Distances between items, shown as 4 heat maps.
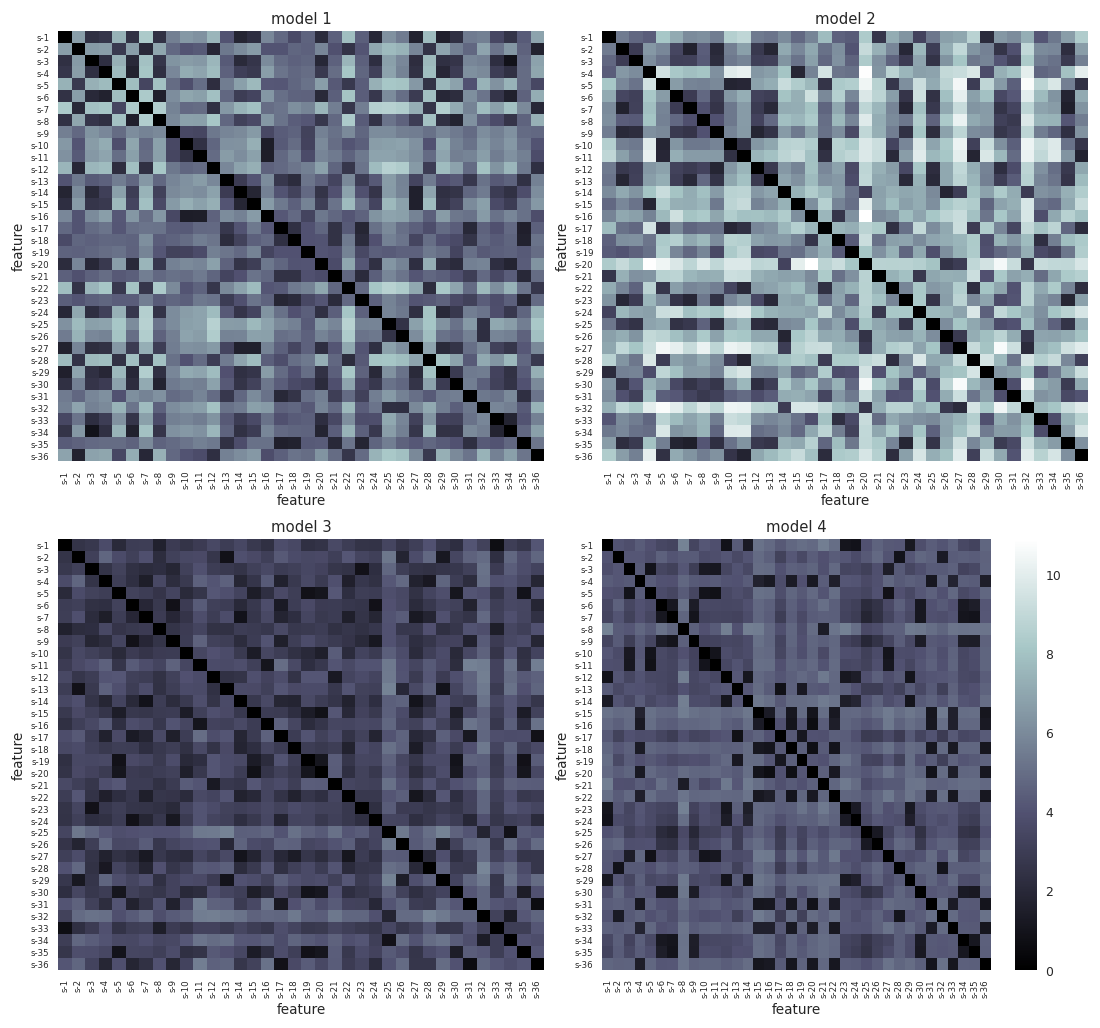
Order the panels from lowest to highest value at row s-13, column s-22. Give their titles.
model 3, model 4, model 1, model 2
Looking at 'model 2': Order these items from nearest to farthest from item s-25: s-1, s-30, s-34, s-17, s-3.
s-3, s-30, s-34, s-1, s-17
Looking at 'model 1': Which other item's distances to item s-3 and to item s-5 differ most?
s-34
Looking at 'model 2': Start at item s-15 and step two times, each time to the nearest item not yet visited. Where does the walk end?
s-29
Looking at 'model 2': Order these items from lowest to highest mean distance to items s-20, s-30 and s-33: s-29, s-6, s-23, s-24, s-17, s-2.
s-2, s-23, s-29, s-6, s-17, s-24
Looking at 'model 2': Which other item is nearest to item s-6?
s-35
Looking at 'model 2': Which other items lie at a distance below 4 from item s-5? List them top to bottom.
s-10, s-11, s-17, s-22, s-28, s-36
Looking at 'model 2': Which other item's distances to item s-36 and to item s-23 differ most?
s-13
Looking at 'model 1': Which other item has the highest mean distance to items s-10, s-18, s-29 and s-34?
s-7
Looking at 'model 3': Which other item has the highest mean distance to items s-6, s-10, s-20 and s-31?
s-32
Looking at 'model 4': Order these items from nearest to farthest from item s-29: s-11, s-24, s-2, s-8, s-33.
s-24, s-11, s-2, s-33, s-8
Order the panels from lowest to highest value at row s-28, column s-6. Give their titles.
model 3, model 4, model 2, model 1
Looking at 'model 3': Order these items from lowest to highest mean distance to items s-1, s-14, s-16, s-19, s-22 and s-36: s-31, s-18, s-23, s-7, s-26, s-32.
s-7, s-18, s-23, s-31, s-26, s-32
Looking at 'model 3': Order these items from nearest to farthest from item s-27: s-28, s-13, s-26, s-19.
s-28, s-19, s-13, s-26
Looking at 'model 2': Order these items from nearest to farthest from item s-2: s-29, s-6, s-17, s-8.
s-6, s-8, s-17, s-29
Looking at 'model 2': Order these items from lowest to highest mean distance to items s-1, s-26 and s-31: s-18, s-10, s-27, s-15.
s-18, s-27, s-15, s-10
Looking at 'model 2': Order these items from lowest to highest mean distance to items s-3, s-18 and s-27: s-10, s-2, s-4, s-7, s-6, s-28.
s-2, s-7, s-4, s-6, s-28, s-10
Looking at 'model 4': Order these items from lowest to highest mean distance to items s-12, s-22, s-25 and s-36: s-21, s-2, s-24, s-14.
s-24, s-14, s-2, s-21
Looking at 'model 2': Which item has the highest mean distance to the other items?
s-20
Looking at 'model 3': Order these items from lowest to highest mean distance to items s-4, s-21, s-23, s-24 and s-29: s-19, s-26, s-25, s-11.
s-26, s-19, s-11, s-25
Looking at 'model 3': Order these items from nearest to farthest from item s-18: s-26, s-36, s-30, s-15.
s-15, s-30, s-36, s-26
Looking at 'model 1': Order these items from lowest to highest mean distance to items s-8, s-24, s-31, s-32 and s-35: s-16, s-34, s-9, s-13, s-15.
s-13, s-34, s-15, s-9, s-16
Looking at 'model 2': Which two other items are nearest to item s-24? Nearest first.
s-21, s-1
